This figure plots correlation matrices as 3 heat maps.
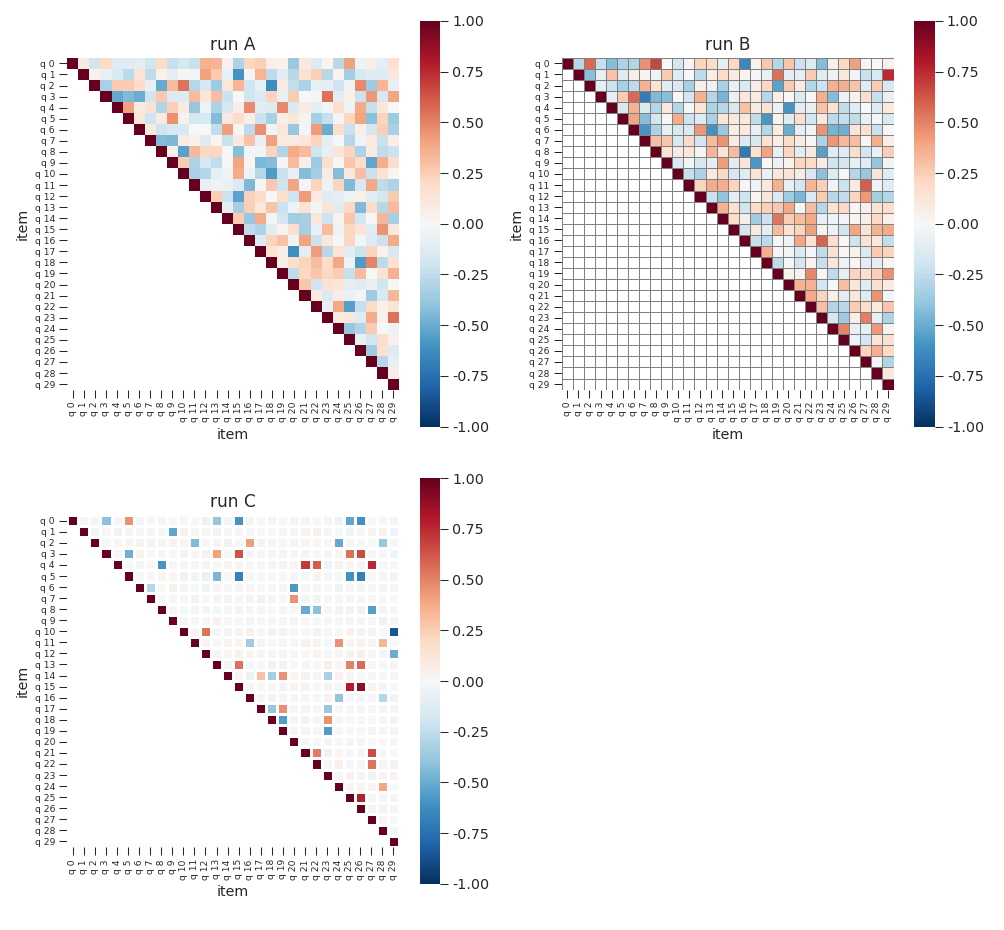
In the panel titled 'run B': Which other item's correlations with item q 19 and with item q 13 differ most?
q 6
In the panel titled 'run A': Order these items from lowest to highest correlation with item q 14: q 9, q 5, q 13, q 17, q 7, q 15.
q 7, q 13, q 9, q 5, q 15, q 17
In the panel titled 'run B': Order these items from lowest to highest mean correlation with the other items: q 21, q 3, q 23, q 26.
q 3, q 23, q 21, q 26
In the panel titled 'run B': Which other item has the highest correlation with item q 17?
q 18
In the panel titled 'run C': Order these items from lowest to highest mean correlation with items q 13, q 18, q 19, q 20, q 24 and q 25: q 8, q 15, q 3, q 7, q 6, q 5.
q 5, q 6, q 8, q 7, q 3, q 15
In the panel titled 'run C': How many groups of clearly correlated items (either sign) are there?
7
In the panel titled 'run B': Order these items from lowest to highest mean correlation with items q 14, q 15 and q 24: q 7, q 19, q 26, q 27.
q 27, q 26, q 19, q 7
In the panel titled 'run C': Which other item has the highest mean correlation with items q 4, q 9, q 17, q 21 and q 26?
q 27
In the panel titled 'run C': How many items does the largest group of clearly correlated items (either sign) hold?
7
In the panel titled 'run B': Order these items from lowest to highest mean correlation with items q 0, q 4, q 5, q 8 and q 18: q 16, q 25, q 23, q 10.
q 16, q 23, q 25, q 10
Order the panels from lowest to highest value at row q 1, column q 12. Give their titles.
run B, run C, run A
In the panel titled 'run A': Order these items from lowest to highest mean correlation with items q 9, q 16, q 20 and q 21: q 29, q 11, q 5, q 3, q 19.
q 11, q 3, q 19, q 5, q 29
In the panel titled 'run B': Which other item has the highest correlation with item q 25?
q 24
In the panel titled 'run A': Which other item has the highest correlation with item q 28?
q 15
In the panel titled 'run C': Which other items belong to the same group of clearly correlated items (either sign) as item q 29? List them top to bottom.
q 10, q 12
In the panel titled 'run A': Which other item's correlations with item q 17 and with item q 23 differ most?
q 6
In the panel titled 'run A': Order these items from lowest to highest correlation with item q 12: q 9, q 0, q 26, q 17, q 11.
q 9, q 11, q 26, q 17, q 0
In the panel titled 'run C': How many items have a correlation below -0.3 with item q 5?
5
